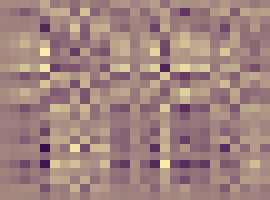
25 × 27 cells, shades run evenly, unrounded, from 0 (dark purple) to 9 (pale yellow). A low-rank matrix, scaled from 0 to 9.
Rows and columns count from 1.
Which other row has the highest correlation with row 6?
9
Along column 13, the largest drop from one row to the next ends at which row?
10
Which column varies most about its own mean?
5
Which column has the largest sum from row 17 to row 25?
17
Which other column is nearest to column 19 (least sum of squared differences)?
3
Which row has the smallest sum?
21
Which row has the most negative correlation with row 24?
11
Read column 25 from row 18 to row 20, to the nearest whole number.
6 4 5
